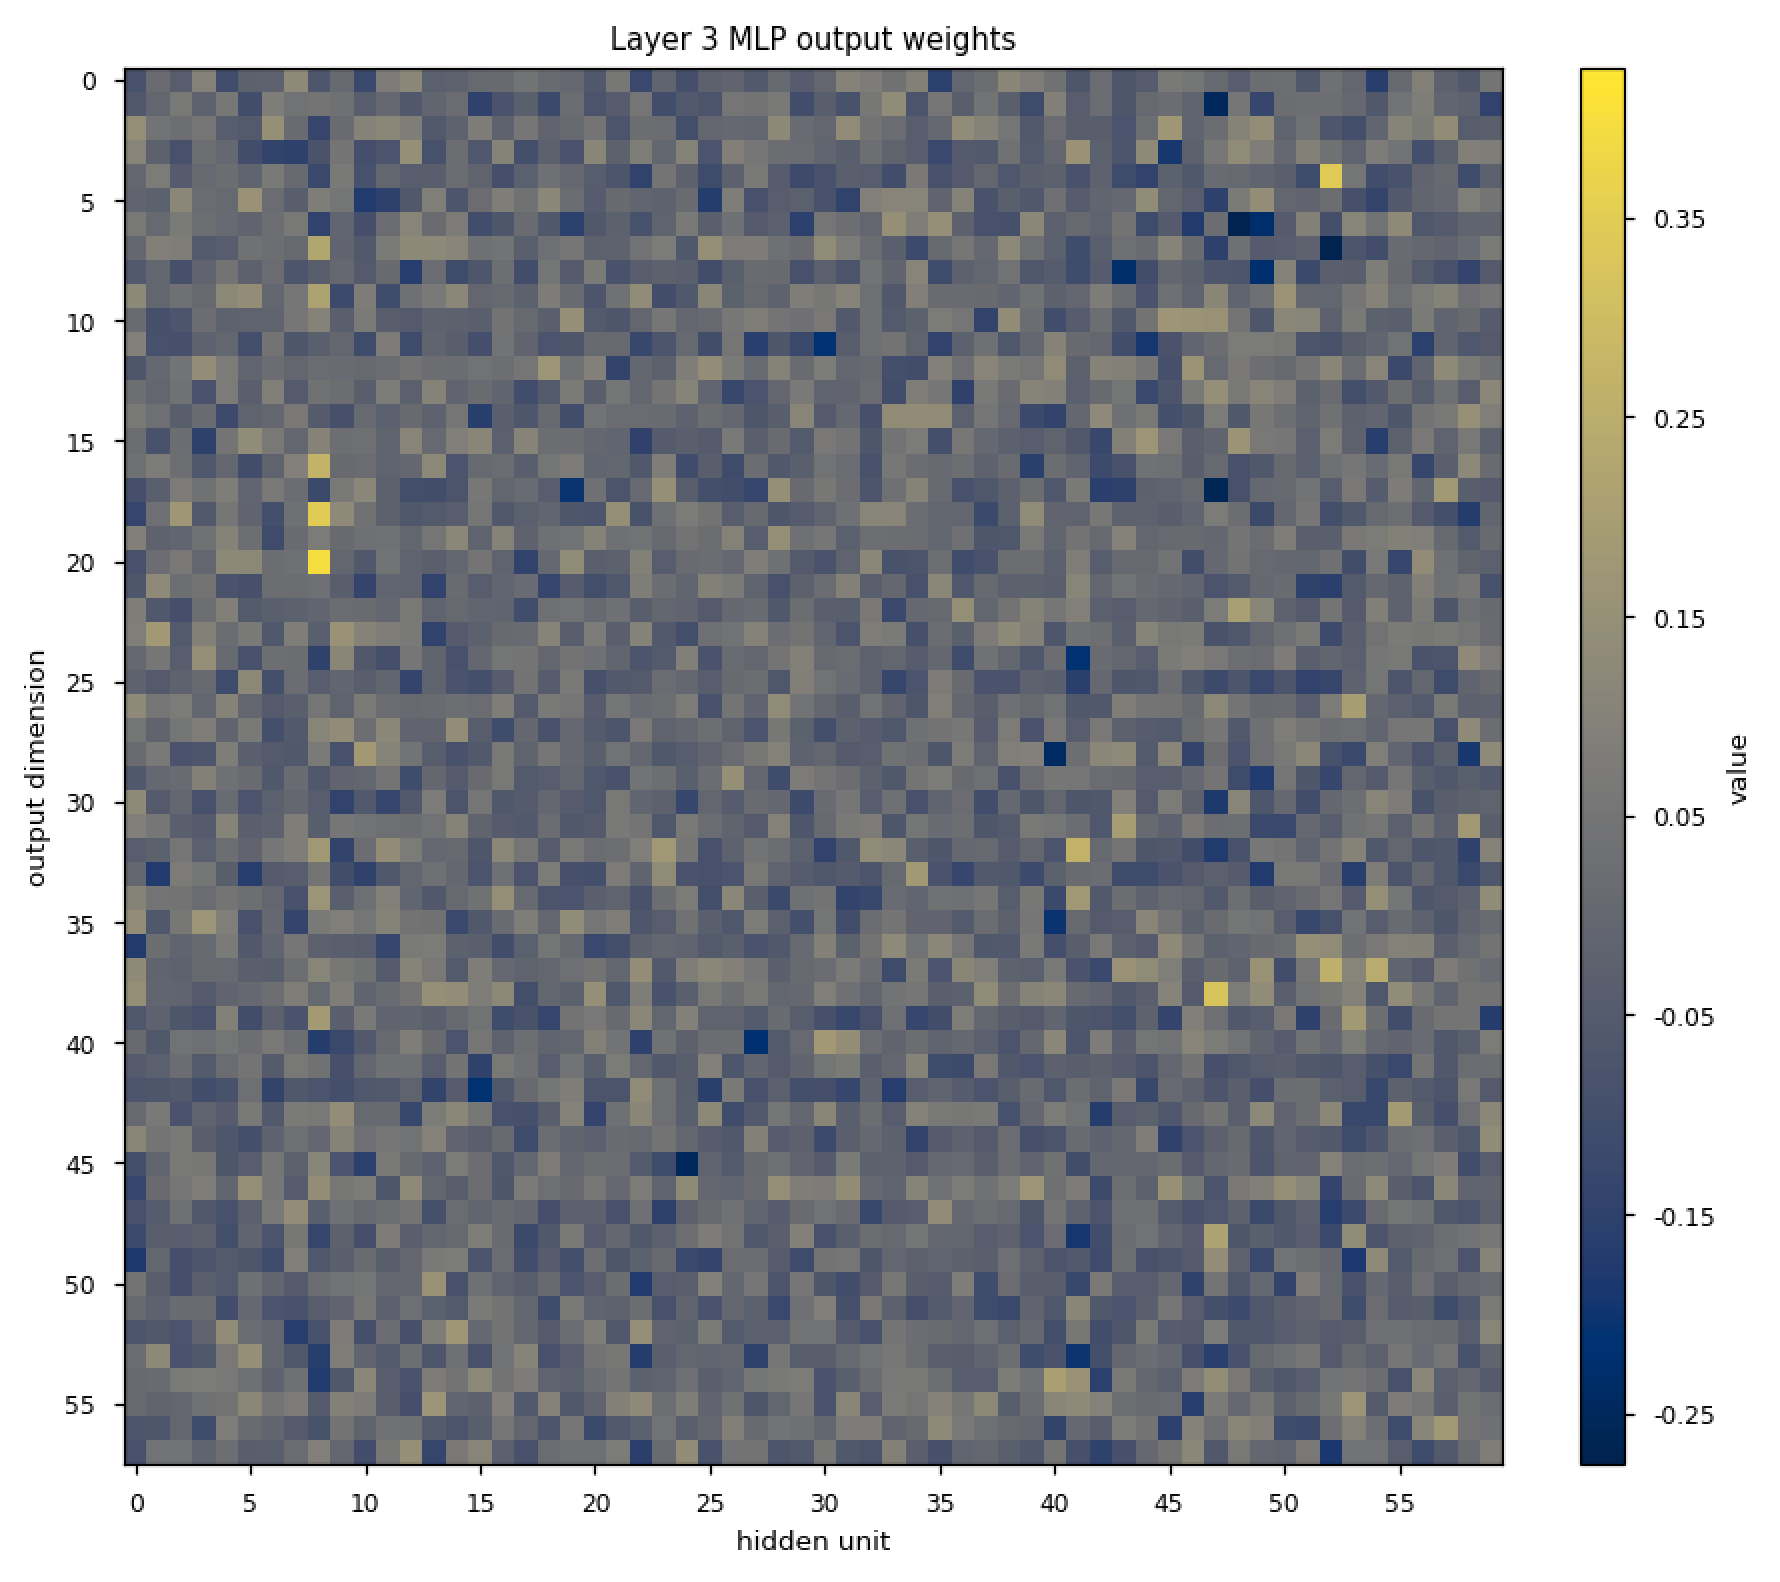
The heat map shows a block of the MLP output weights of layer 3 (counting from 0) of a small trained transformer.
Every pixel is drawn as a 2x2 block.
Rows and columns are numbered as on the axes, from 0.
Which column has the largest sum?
8
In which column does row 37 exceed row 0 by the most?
54
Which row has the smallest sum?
42
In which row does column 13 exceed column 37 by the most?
50
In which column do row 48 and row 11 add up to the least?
30
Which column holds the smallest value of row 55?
46
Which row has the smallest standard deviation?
19
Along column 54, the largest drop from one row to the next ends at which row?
38
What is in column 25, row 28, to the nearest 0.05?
0
